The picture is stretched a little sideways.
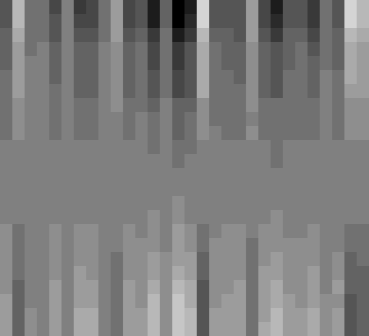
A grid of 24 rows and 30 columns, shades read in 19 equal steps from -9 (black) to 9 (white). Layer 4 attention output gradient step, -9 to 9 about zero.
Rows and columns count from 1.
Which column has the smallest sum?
15
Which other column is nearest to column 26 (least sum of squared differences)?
7
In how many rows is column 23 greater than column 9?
9
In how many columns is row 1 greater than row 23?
6
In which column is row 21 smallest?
17
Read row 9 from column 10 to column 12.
0 -1 0
